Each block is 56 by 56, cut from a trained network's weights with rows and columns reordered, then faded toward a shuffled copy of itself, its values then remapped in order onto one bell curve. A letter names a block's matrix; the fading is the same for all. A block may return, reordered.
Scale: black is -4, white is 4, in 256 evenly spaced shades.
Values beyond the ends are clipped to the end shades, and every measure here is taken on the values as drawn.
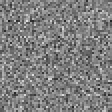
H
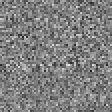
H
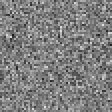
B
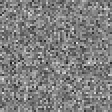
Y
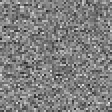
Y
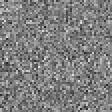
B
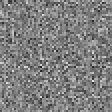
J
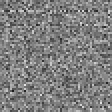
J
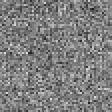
Y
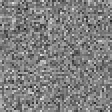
B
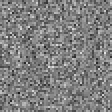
B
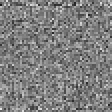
J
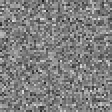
Y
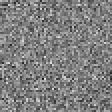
H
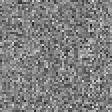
B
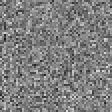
J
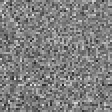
H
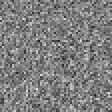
B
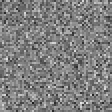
H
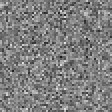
J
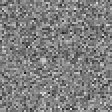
Y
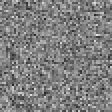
Y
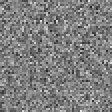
B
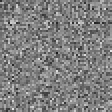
J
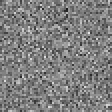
B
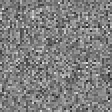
J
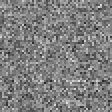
Y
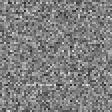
H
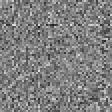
J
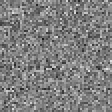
H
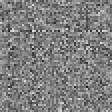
J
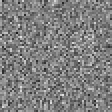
Y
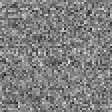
Y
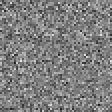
H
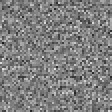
Y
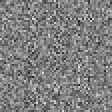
J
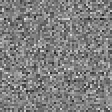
H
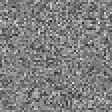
B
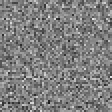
H
